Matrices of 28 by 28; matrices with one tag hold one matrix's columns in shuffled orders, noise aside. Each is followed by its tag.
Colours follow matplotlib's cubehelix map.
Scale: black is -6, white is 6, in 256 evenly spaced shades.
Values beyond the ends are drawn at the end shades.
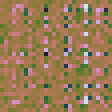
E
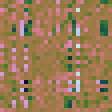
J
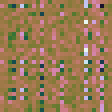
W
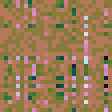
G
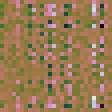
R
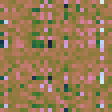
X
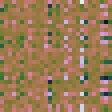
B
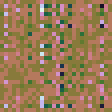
R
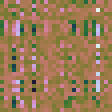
J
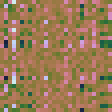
X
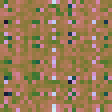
B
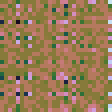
B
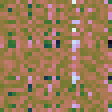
X
